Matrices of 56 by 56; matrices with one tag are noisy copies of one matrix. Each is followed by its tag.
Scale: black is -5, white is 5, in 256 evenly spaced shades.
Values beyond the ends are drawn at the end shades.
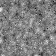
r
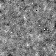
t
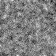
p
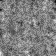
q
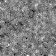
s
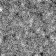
r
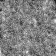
q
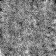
q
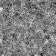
r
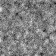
r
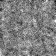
q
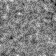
p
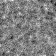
p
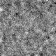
r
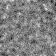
p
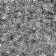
p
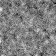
r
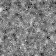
r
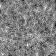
t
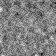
r
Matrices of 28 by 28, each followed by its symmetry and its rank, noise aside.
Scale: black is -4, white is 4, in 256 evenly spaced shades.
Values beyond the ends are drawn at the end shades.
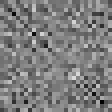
symmetric, rank six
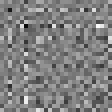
symmetric, rank three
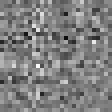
antisymmetric, rank six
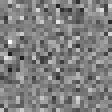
no symmetry, rank six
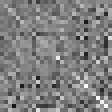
symmetric, rank six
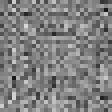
no symmetry, rank four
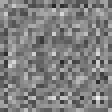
symmetric, rank four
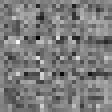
no symmetry, rank four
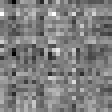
antisymmetric, rank four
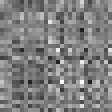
no symmetry, rank three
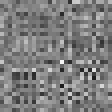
no symmetry, rank four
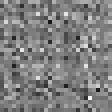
antisymmetric, rank six
